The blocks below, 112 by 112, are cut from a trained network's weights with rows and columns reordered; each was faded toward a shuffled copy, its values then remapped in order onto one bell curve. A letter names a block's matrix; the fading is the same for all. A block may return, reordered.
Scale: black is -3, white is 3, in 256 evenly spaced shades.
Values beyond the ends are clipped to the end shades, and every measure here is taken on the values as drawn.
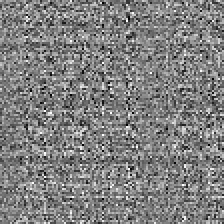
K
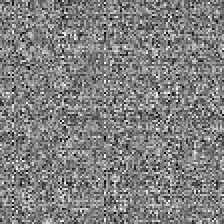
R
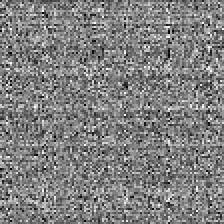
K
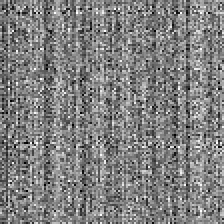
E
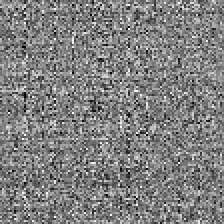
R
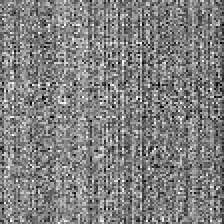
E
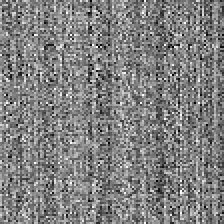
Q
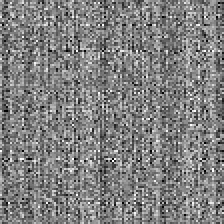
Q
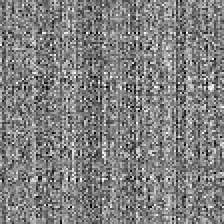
E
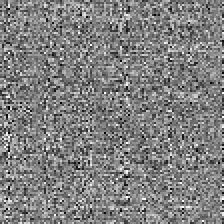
R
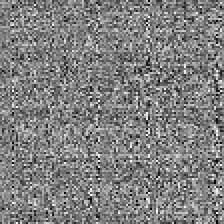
R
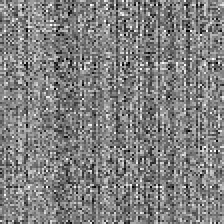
E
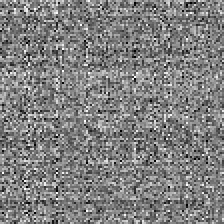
K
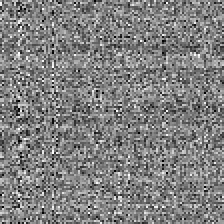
R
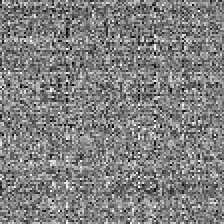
K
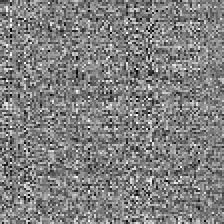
R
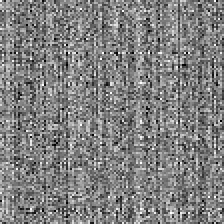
Q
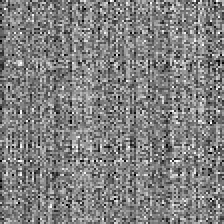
Q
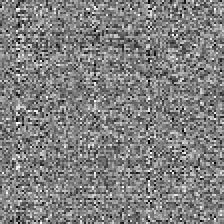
R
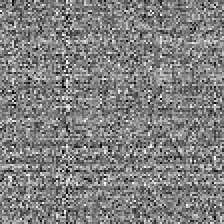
K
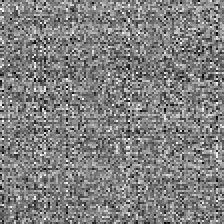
K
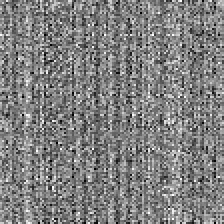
Q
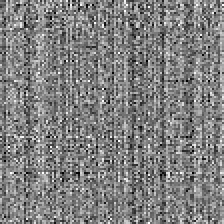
E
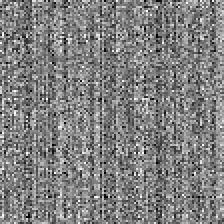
Q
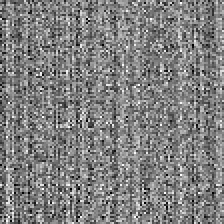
Q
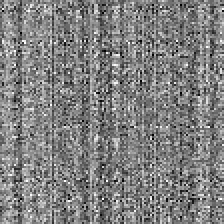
E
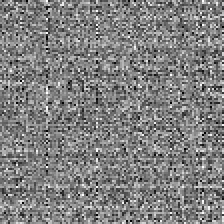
K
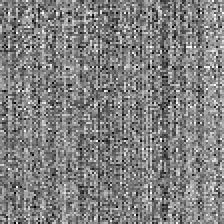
E
